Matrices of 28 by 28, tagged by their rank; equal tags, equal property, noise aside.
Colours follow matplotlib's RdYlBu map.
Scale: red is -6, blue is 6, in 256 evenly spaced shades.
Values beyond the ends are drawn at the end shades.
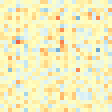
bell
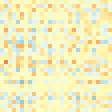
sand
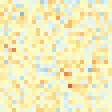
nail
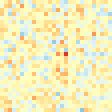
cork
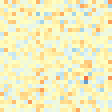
nail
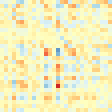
sand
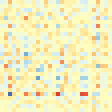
bell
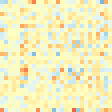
bell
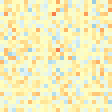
cork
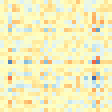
sand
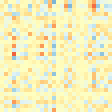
sand
